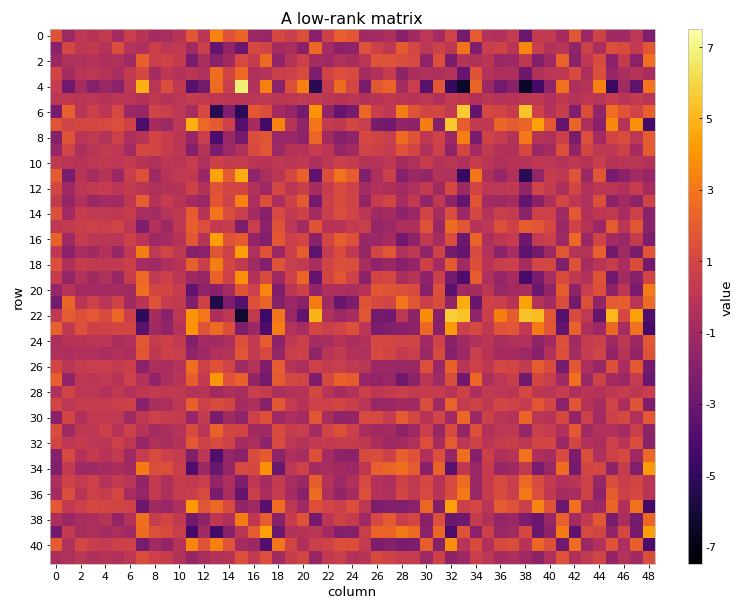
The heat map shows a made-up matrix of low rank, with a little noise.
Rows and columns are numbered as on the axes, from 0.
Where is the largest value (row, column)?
4, 15
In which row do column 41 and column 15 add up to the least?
22
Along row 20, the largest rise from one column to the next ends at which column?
48
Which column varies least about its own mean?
10
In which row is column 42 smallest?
39
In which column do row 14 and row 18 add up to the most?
13
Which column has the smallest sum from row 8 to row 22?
38
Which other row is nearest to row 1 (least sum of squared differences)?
8
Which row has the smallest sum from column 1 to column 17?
6
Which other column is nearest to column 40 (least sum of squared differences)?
37
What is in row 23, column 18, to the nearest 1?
3
